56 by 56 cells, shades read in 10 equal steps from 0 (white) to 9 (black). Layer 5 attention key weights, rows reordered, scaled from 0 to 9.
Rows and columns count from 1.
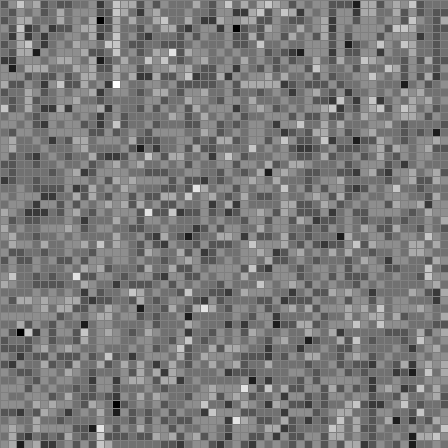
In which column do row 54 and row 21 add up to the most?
12
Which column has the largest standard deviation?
15
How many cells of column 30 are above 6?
5
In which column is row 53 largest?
50
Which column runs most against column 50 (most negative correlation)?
30
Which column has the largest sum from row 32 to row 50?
47
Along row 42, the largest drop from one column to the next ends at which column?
4
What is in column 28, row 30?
3
